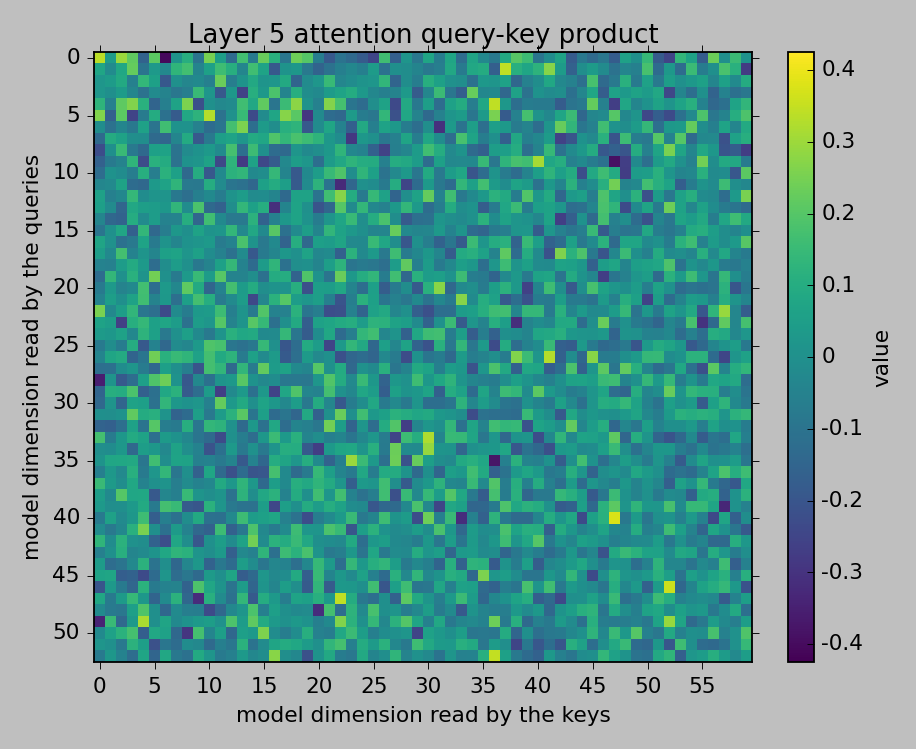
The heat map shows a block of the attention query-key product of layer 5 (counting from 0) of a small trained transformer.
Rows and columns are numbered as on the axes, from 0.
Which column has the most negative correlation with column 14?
33
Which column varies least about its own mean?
1
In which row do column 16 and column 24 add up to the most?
52
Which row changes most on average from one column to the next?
0
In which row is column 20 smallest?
48
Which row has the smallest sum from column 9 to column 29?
11
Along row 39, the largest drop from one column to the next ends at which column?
57
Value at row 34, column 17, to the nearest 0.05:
0.1
